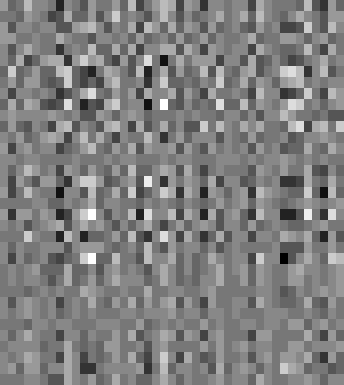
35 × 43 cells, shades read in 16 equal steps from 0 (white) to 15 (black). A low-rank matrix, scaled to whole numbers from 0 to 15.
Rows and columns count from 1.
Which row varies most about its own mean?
20
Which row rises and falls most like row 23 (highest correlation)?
17
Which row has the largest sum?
22
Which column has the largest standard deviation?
19
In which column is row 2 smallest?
15
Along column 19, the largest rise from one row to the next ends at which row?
7
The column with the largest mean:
8
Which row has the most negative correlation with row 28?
4
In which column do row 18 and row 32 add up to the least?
21
